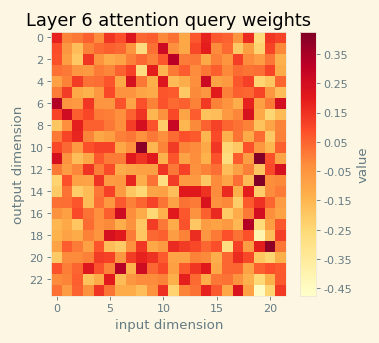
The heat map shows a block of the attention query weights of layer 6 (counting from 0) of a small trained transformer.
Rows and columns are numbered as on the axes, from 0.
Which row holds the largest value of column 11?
2
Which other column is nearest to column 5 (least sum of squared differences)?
13
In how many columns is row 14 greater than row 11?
9
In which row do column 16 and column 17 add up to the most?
20
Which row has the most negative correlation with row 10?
3
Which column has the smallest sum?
19
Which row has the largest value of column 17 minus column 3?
23
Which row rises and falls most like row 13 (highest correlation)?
11
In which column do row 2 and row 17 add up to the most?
18
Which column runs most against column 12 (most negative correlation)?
7
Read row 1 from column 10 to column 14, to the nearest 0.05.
0.25 -0.05 -0.1 0.1 0.2
